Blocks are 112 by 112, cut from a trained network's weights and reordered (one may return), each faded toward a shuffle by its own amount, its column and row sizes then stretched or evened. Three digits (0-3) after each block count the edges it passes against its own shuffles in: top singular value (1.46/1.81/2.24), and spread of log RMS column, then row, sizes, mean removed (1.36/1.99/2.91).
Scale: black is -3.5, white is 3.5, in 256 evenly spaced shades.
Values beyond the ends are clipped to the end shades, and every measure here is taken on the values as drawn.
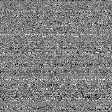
1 1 3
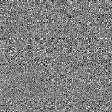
2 1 2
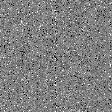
0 2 0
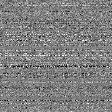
2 1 3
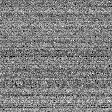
3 0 2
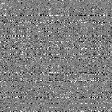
3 1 3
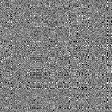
3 2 2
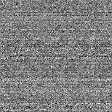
2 1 2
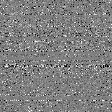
2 0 3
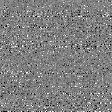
2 0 3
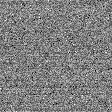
0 0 0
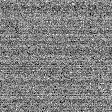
2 0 0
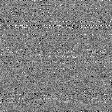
0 1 3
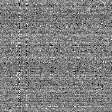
2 2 2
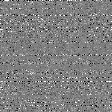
2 1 3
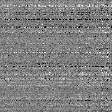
3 2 3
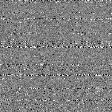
1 0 3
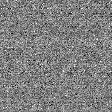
0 0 2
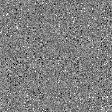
0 2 1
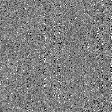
2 2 0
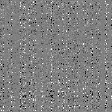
1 3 2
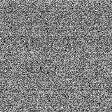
0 1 1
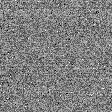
0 0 0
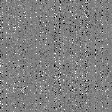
0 3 1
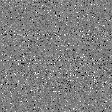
0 1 2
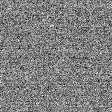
0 0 0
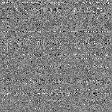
0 2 3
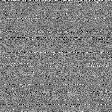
0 0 3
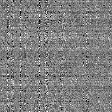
2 3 1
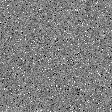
0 0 0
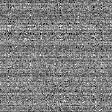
3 2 1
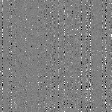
2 3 1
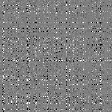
2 3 3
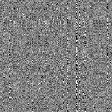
3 2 1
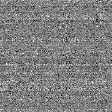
1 2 2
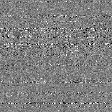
1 0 3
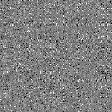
3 2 1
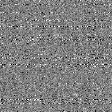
1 1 3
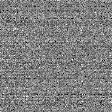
1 2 2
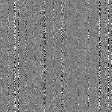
2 3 0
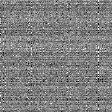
3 3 1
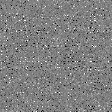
0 1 2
